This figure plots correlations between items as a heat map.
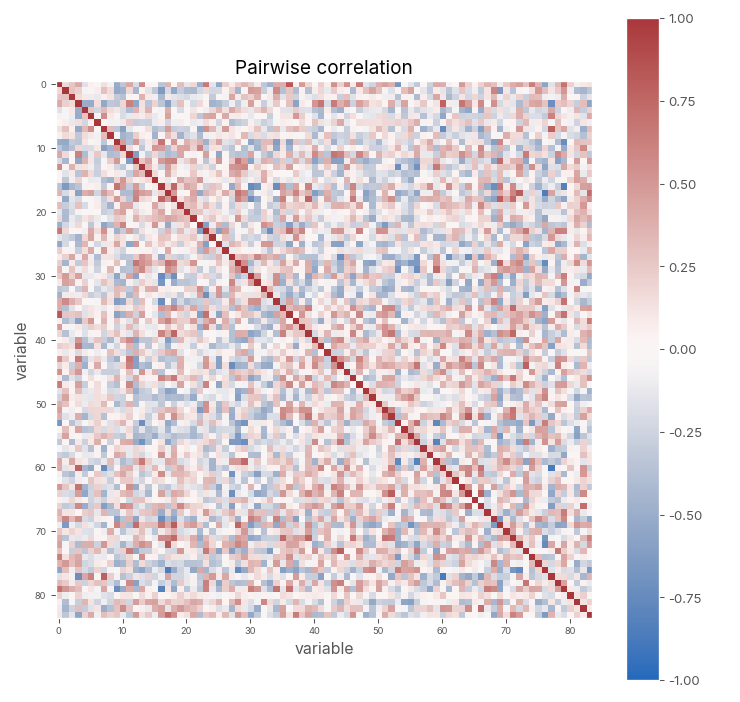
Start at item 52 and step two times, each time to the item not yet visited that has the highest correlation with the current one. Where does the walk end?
66
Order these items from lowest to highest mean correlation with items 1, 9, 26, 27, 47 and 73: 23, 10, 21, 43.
10, 21, 43, 23
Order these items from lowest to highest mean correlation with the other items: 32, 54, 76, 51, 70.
76, 32, 54, 70, 51
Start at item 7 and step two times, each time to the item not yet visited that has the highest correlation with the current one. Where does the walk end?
5
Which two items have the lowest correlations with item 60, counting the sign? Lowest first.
77, 7
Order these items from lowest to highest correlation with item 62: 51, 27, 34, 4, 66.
27, 34, 4, 51, 66
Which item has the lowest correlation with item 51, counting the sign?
22
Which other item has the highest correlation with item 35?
71
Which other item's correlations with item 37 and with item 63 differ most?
3
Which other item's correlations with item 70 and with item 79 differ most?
67
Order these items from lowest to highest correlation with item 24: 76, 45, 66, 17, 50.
45, 76, 66, 50, 17
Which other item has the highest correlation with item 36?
0
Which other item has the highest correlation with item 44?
73
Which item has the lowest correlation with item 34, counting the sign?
16
